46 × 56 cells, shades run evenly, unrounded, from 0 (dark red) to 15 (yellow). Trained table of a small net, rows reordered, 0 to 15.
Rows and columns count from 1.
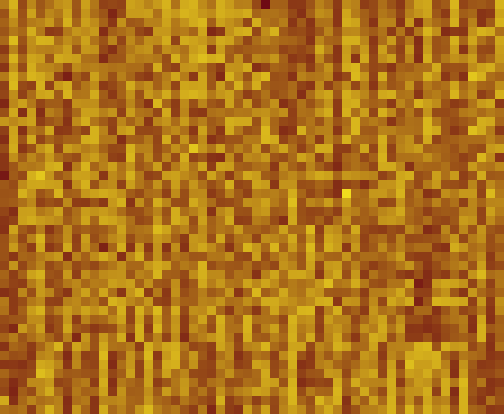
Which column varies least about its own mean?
1
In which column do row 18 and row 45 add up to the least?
24
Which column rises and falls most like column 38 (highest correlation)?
33
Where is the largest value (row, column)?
22, 39
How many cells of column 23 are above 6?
36
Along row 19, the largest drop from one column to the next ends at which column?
8
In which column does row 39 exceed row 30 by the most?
48
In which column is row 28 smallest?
12
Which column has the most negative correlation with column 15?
14
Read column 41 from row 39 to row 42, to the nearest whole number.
7 10 9 10
